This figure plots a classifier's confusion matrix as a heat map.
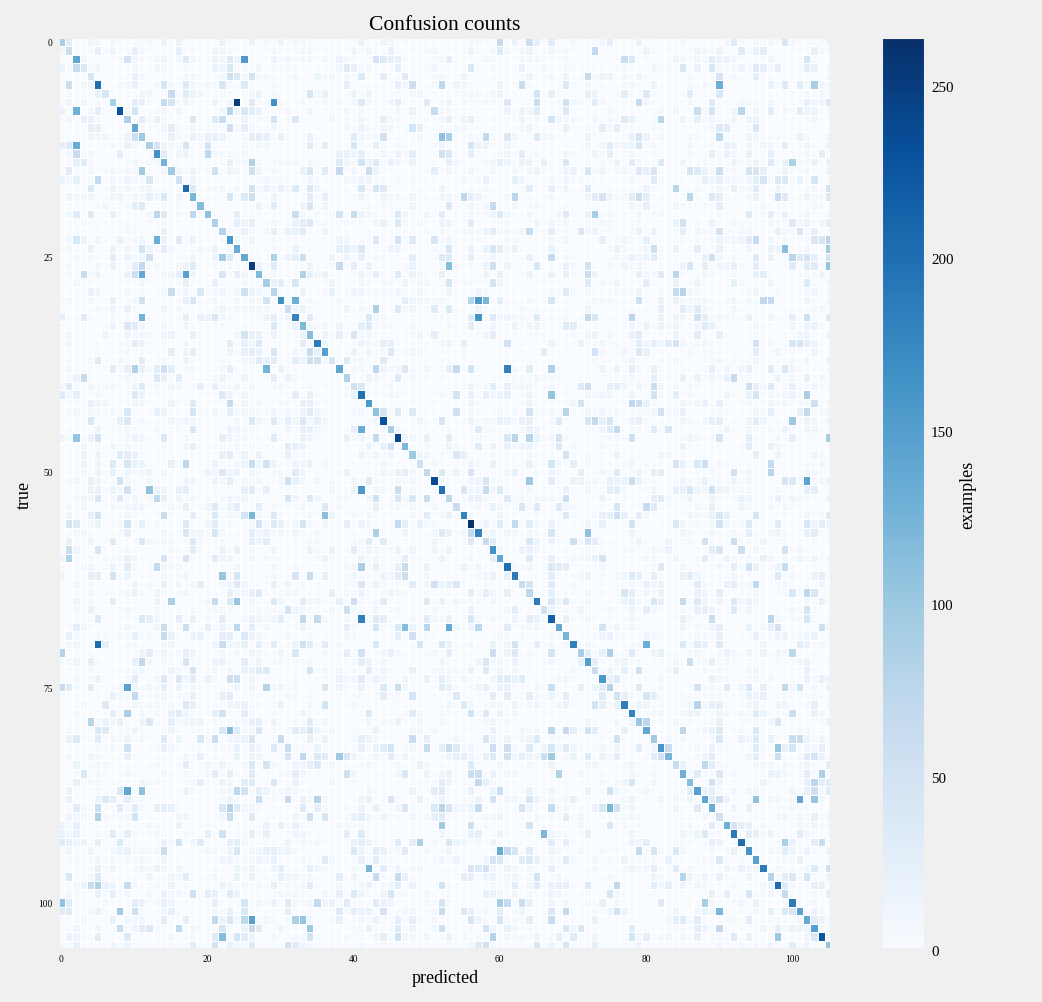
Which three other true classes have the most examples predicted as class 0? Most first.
100, 71, 75
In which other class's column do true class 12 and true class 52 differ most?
41
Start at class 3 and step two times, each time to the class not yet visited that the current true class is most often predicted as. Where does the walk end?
25
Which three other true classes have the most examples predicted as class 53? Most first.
68, 26, 11
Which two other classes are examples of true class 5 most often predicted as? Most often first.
90, 103
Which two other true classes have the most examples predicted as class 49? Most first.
93, 70
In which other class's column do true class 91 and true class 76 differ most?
52
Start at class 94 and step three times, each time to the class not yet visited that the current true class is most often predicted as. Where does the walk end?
73
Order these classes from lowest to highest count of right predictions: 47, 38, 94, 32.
47, 38, 94, 32
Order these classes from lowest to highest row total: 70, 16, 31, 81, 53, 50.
31, 16, 50, 53, 81, 70
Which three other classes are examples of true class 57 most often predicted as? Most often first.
72, 43, 56
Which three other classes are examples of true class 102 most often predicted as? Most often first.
26, 33, 32
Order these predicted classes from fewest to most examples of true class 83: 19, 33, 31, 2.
2, 19, 31, 33
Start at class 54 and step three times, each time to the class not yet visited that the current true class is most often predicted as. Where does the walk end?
13
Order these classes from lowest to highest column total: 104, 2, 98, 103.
104, 98, 2, 103
